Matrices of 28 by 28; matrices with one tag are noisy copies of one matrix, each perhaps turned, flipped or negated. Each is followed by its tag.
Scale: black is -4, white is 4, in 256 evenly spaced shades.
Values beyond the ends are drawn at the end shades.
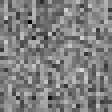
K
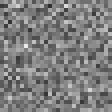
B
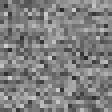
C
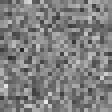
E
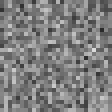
K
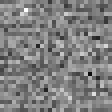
K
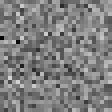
E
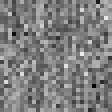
C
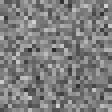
B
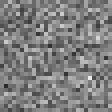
B
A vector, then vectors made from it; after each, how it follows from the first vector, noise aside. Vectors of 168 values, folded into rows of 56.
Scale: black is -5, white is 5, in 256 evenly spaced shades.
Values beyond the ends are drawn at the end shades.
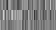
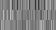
wrapped around, negated, partly zeroed.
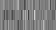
negated, partly zeroed.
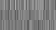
wrapped around, shrunk.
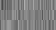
wrapped around, negated, shrunk.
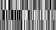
negated, scaled up.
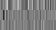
negated, partly zeroed.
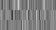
negated, partly zeroed.
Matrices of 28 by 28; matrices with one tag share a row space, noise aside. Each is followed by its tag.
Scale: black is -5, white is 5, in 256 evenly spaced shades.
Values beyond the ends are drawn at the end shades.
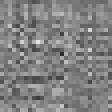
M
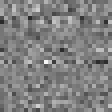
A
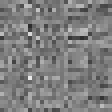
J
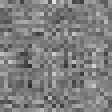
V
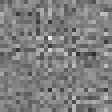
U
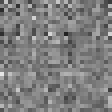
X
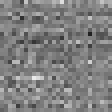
M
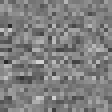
V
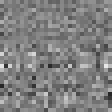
X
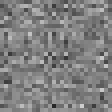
V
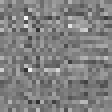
J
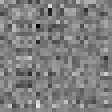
U
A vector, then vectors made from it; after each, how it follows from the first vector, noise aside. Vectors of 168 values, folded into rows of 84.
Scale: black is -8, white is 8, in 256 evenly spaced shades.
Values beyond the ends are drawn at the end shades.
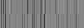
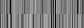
wrapped around, scaled up.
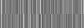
wrapped around, negated.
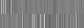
negated, partly zeroed.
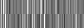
negated, scaled up.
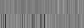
partly zeroed.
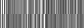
negated, scaled up.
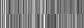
negated, scaled up.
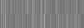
negated, shrunk.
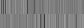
partly zeroed.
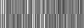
negated, scaled up.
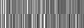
negated, scaled up.
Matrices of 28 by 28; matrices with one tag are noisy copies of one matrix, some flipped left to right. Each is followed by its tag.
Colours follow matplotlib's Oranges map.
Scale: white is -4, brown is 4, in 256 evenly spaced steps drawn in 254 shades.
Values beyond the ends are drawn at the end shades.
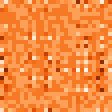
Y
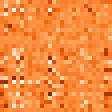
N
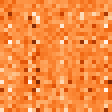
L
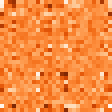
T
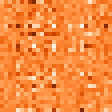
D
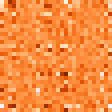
T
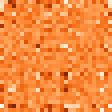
T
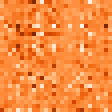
D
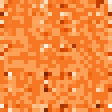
T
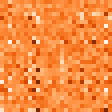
L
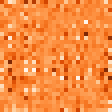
Y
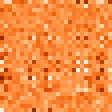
Y
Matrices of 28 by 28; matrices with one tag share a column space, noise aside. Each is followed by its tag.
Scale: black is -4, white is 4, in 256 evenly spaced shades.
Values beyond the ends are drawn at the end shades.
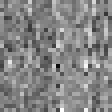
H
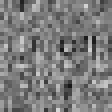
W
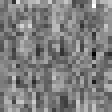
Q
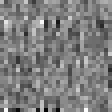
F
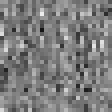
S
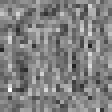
S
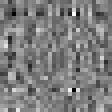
S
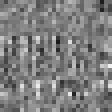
W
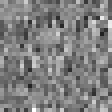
F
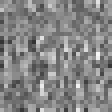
W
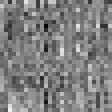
Q
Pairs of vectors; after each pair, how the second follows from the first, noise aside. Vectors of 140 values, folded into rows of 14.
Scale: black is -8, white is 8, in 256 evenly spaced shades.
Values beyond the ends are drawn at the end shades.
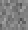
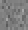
reversed, partly zeroed.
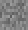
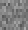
wrapped around, negated.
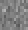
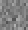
wrapped around, negated.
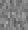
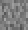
wrapped around, negated.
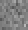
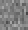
wrapped around, negated.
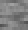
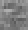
wrapped around, negated.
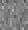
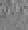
reversed, partly zeroed.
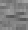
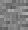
wrapped around, negated.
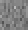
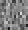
wrapped around, scaled up.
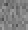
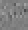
reversed, partly zeroed.
